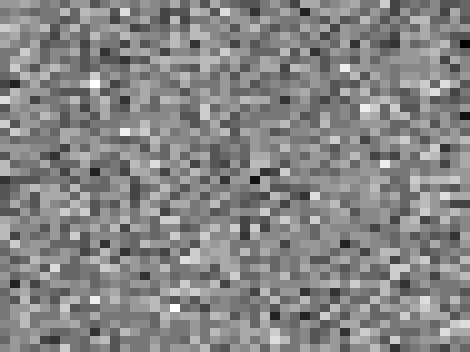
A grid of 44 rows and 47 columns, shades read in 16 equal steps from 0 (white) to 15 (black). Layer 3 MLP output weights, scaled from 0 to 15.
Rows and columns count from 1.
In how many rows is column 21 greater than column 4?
14
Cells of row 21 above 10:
3
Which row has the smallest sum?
34
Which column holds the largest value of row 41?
33
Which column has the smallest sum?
43
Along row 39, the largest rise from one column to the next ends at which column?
19
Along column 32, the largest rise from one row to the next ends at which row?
29
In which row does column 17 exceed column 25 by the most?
32
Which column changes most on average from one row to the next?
13
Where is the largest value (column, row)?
47, 6
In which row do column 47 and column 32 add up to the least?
25
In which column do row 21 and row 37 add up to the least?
39
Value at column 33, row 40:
3
